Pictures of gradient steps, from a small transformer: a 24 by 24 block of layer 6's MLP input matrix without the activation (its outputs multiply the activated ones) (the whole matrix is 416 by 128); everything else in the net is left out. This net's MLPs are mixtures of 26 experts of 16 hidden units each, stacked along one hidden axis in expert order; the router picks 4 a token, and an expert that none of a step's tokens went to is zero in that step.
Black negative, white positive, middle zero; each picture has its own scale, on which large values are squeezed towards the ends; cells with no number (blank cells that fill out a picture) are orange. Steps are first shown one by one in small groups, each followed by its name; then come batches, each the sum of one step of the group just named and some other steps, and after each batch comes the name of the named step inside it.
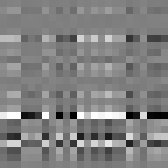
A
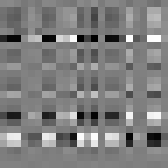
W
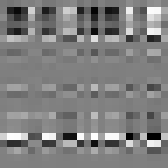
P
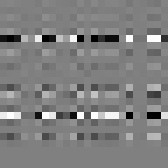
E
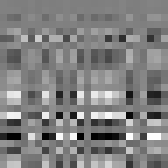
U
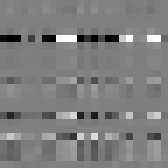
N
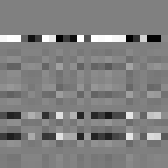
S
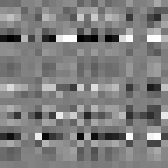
N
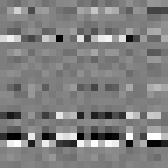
S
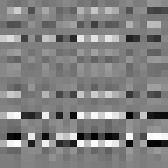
A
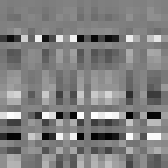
U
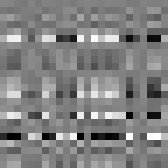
U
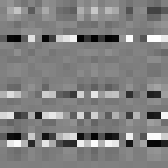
E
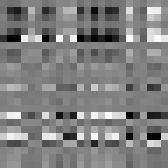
P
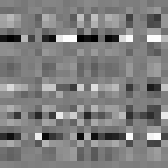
N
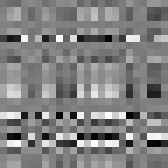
U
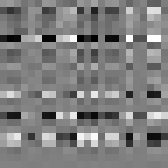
W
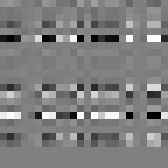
E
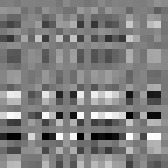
U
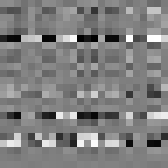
W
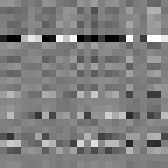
W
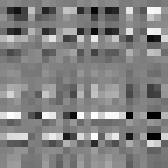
P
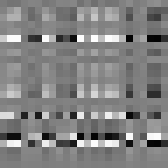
A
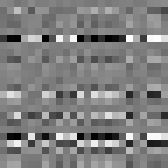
U
